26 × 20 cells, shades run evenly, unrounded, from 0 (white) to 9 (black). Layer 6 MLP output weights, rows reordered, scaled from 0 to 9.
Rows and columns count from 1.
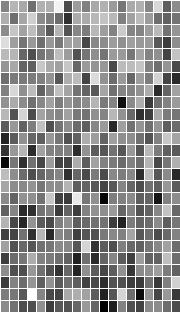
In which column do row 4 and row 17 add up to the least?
9
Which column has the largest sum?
12
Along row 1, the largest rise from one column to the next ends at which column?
8
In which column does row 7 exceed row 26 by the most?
10
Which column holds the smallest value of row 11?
5
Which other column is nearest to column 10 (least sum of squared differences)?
19
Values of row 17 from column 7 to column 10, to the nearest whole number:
7 7 1 5
